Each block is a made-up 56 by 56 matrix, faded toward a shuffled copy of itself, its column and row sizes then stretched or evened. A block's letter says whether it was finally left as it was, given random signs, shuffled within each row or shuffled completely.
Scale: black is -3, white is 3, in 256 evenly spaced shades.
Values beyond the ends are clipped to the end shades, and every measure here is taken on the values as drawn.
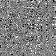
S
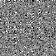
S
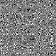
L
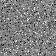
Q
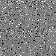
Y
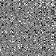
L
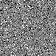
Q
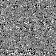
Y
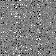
S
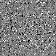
Y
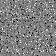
Q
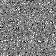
Y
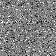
Y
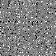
S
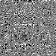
L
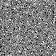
Q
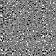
L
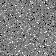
Q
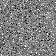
Q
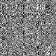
L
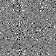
S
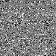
Y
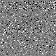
Y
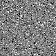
Q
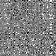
L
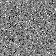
Q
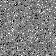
Q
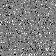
Y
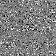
Y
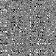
L
